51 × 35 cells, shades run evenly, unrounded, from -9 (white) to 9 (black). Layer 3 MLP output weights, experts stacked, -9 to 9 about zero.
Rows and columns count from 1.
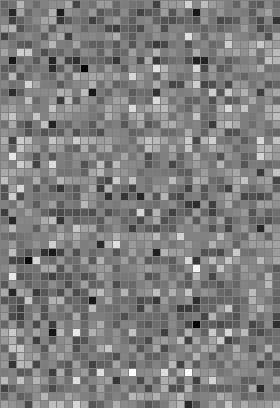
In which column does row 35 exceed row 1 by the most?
24
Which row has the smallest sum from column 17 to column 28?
47
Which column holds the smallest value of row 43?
28
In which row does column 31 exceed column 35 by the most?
18
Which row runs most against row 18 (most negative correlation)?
35
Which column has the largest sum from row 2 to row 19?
26
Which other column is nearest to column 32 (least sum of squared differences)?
16
